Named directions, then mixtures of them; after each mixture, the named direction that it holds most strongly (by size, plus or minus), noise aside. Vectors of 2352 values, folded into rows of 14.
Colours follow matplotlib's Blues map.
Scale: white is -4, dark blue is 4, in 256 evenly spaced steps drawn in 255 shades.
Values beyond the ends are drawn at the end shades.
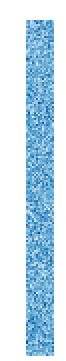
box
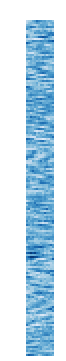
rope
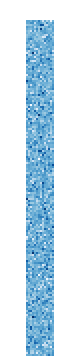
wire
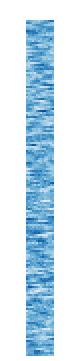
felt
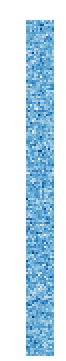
wire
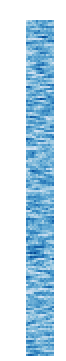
rope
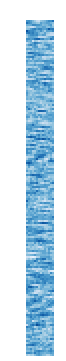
rope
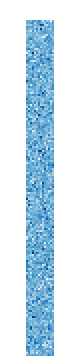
wire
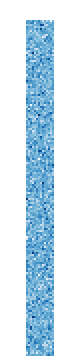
wire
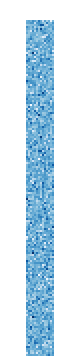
wire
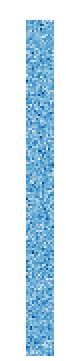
wire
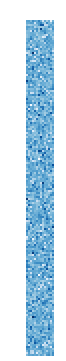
wire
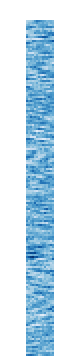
rope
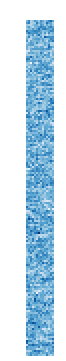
box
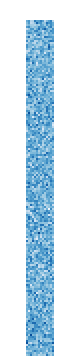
box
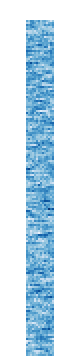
felt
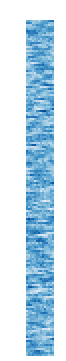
felt
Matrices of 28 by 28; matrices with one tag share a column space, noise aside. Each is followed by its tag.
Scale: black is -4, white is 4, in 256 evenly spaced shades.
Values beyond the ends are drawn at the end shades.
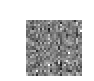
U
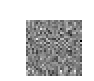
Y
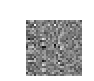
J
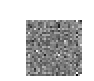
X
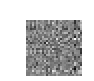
Y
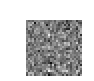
U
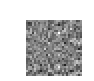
U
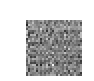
U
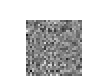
U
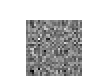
Y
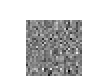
Y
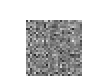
X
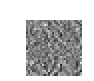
U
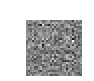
J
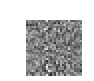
U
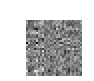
Y
